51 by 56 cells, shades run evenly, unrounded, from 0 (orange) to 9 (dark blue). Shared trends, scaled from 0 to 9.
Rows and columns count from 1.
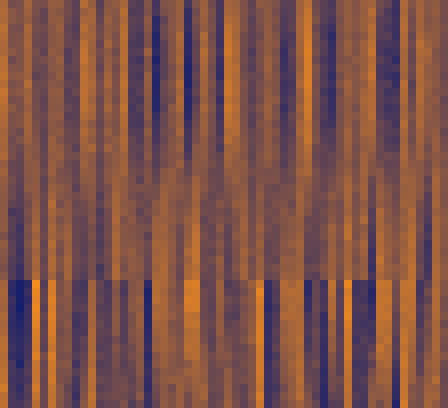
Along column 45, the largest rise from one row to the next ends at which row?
36
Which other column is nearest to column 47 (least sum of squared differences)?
11
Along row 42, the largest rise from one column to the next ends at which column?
34
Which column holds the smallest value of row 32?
25
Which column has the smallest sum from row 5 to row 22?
39
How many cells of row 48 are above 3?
47
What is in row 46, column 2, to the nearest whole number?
7
